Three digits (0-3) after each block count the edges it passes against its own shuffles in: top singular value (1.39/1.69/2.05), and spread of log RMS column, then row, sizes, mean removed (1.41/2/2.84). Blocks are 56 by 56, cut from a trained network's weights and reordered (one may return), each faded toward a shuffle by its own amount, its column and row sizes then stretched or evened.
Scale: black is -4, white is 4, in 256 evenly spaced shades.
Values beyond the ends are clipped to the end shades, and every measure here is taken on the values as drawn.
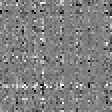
1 3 2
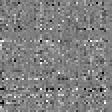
1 2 2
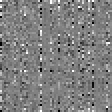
0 3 1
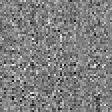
2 2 1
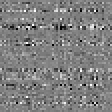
3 2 3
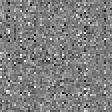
1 2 1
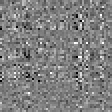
3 2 2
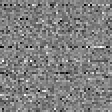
1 0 2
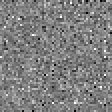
0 1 1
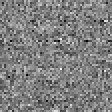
1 0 1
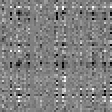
3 3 1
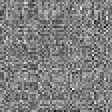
3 1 0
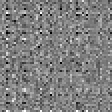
3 2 1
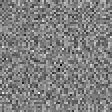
3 0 0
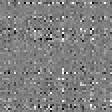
2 2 3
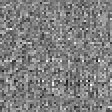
1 0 2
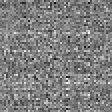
2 2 1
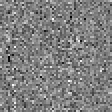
0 2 0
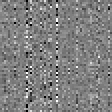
3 3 0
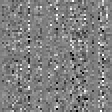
0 3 0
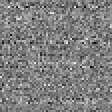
1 0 2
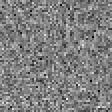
1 0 0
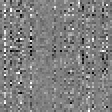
1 3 1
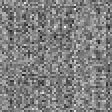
2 1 0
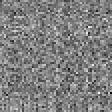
2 0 1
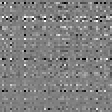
3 2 3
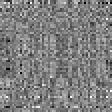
3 1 2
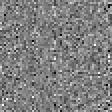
1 2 0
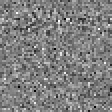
1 1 1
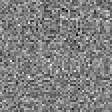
2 0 0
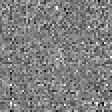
1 1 2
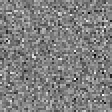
0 1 1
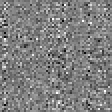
2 2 1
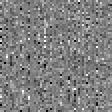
0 3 0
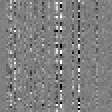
3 3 0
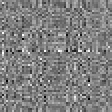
3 2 1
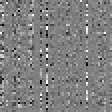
2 3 1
